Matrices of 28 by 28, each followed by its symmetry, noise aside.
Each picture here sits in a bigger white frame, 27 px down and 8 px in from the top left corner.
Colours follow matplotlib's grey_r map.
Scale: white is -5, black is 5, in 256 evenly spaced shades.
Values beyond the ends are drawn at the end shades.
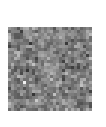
same after a half turn.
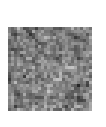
symmetric.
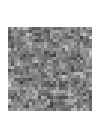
same after a half turn.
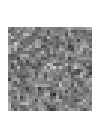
symmetric.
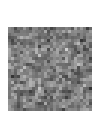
no symmetry.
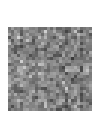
mirrored top to bottom.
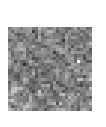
symmetric across the other diagonal.
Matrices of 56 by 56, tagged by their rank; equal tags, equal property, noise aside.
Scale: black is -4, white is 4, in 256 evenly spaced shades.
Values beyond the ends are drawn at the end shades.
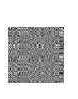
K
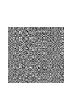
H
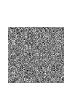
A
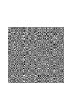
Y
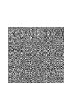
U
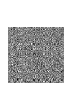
U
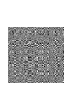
K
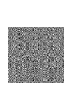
A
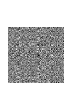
U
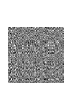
U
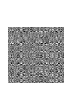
K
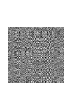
H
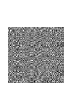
U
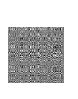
Y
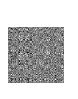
H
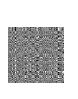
K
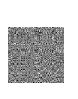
U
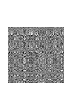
U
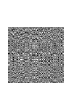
Y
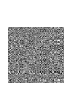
H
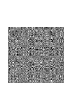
U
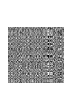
K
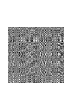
K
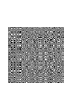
Y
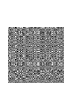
H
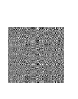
Y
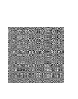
Y
